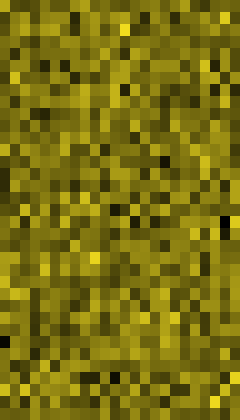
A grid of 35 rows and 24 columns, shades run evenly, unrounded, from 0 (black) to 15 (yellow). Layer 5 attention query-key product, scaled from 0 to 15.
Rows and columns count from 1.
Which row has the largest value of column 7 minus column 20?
17
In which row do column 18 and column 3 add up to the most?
27
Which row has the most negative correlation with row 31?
7
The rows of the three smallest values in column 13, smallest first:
8, 5, 18
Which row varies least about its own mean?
4
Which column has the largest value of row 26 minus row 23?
21
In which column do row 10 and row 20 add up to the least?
23
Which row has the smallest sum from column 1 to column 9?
29
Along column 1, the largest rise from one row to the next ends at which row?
30
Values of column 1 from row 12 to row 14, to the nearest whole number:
7 12 5
